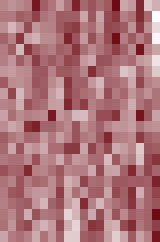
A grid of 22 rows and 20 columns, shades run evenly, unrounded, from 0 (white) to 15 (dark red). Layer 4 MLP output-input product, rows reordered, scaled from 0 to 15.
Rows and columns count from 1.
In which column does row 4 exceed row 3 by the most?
3
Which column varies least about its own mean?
1
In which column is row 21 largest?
17
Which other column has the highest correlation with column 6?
5
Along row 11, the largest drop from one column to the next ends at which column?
8
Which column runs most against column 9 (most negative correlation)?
20
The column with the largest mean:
15
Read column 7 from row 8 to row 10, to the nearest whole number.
7 6 6
